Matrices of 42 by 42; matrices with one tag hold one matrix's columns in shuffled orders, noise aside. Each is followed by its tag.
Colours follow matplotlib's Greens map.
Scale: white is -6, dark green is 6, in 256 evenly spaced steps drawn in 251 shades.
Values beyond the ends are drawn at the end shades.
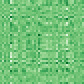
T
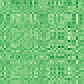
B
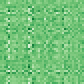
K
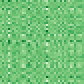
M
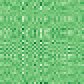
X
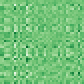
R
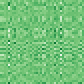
X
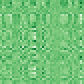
B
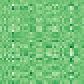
R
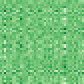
K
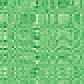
B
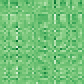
B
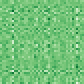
K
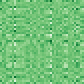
M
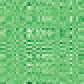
X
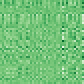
B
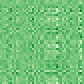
K
